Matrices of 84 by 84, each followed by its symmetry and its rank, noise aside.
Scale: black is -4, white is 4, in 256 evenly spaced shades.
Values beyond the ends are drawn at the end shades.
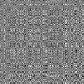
no symmetry, rank four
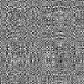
no symmetry, rank four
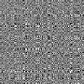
no symmetry, rank four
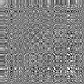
symmetric, rank four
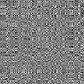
no symmetry, rank five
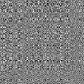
antisymmetric, rank four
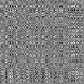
no symmetry, rank three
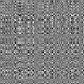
no symmetry, rank three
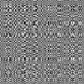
no symmetry, rank three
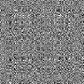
no symmetry, rank five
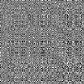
no symmetry, rank four
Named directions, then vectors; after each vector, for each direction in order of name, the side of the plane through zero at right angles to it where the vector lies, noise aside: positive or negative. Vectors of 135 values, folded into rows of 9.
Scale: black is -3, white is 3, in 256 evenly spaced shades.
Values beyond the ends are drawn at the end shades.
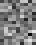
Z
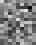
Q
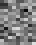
negative, negative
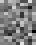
positive, negative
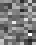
negative, negative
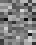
positive, positive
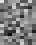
positive, negative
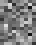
positive, positive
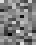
positive, negative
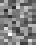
negative, positive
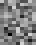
positive, negative
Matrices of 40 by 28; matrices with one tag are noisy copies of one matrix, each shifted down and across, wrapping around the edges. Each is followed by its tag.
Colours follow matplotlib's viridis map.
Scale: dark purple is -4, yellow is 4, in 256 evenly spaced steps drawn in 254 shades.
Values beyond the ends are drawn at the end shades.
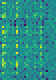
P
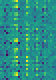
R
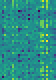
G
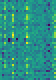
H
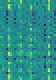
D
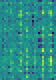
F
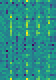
D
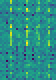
D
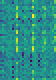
D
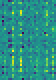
F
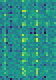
P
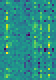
H
